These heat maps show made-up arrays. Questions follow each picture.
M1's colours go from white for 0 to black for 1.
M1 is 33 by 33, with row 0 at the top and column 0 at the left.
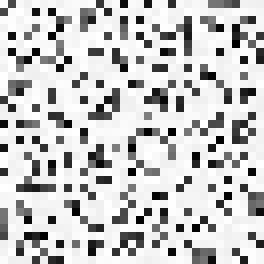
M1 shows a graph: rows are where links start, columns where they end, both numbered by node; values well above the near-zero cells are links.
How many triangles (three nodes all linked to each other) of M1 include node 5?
1
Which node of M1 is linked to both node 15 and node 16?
node 29
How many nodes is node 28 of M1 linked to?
7
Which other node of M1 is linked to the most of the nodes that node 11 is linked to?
node 12
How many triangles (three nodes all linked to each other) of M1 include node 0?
8
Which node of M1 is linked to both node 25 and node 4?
node 32
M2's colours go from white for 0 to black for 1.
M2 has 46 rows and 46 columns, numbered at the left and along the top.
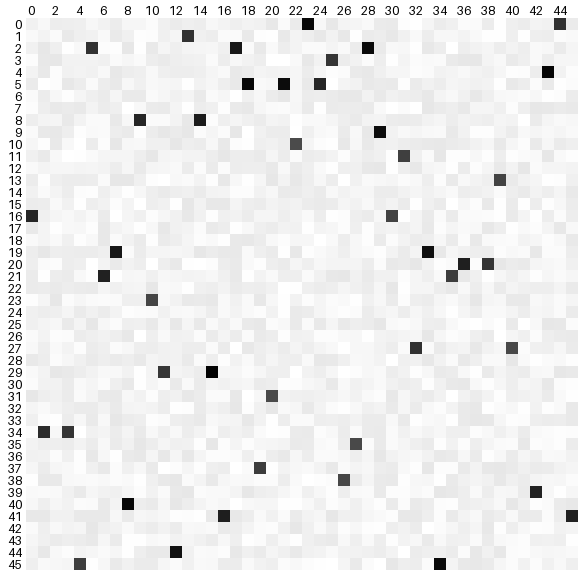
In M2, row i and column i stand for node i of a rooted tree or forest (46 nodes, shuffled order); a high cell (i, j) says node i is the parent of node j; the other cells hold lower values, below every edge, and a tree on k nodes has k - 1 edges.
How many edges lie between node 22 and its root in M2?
5
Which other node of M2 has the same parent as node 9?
14
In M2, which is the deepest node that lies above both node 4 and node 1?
45
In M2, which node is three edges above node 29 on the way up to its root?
40
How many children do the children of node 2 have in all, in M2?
3
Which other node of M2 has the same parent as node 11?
15
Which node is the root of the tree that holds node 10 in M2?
41
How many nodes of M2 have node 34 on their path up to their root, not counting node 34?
6
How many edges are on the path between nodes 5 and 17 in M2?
2
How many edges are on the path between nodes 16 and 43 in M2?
4
